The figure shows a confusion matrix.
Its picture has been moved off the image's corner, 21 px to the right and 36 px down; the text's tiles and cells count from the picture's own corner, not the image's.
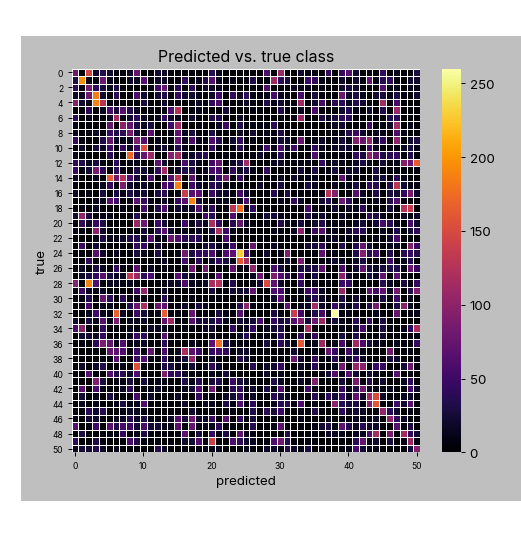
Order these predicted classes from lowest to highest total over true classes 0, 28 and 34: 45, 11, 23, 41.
11, 41, 23, 45
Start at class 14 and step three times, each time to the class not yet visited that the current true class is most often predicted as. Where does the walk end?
47
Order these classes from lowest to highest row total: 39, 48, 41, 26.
41, 48, 39, 26
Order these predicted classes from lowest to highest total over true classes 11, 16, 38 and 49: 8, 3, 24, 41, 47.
3, 47, 24, 41, 8
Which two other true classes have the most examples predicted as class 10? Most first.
31, 29
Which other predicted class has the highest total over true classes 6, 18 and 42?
24
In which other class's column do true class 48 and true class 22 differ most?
44
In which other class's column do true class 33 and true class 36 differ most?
21
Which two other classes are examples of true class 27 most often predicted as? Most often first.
8, 9
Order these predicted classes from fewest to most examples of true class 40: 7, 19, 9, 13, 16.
19, 16, 7, 9, 13
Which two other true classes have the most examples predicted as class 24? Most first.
18, 25
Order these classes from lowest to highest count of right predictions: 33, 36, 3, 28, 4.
33, 36, 4, 28, 3
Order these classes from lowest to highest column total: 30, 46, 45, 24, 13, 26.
26, 46, 45, 30, 13, 24
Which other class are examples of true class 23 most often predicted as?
49
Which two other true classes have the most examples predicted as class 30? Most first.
0, 49
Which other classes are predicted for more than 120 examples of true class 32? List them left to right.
6, 13, 38
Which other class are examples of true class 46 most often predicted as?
17
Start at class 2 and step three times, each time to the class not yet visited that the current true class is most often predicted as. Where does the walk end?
39
